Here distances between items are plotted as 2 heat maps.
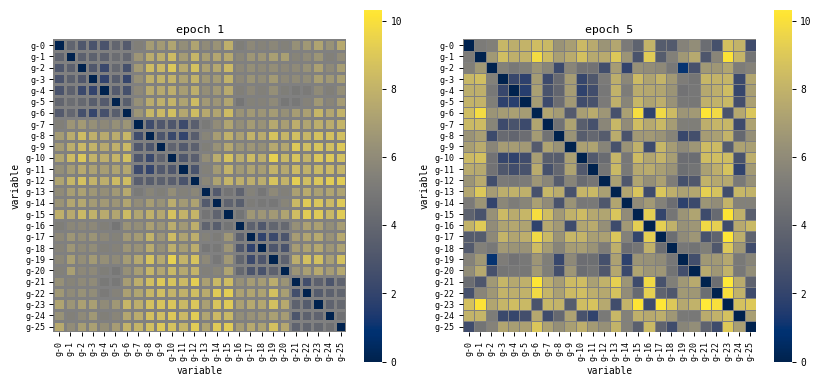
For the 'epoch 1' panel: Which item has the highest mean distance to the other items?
g-15
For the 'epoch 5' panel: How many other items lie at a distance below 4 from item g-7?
6
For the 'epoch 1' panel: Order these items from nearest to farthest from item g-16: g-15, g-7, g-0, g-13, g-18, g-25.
g-18, g-13, g-15, g-0, g-7, g-25
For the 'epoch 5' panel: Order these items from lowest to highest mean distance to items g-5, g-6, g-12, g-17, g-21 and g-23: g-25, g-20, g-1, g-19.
g-19, g-20, g-25, g-1
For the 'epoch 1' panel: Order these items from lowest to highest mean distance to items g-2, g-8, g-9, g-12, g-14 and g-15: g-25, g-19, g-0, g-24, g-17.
g-0, g-17, g-19, g-24, g-25
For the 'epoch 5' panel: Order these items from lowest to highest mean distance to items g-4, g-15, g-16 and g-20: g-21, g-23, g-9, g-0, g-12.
g-12, g-9, g-0, g-21, g-23
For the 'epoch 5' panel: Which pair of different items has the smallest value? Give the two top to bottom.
g-2, g-19
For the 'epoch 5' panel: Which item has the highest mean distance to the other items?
g-23
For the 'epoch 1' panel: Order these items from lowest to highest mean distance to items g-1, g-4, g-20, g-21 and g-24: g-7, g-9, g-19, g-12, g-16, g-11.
g-16, g-19, g-7, g-11, g-9, g-12
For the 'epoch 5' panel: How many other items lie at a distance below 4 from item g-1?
3
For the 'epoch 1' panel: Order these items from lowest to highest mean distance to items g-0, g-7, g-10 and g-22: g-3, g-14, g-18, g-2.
g-3, g-2, g-18, g-14
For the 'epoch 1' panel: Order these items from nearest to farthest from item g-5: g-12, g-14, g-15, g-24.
g-24, g-14, g-15, g-12
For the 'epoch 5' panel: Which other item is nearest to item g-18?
g-25
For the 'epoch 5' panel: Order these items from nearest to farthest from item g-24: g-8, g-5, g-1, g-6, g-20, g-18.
g-5, g-8, g-20, g-18, g-6, g-1
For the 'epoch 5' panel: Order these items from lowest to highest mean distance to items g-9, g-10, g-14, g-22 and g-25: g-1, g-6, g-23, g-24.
g-24, g-1, g-6, g-23
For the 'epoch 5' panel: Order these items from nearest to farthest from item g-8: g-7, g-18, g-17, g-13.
g-7, g-18, g-17, g-13
